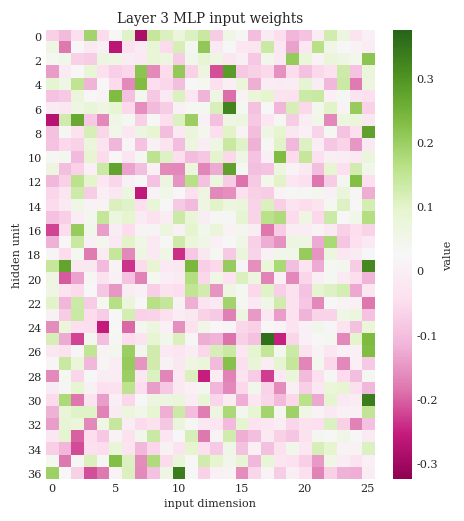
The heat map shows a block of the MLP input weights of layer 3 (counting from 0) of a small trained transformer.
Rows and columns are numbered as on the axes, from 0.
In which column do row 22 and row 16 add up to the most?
2
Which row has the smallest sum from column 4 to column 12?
24
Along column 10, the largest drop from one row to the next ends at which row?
18
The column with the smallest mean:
16
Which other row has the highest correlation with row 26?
31
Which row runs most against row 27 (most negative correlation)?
5
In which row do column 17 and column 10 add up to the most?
25
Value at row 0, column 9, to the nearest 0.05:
0.1
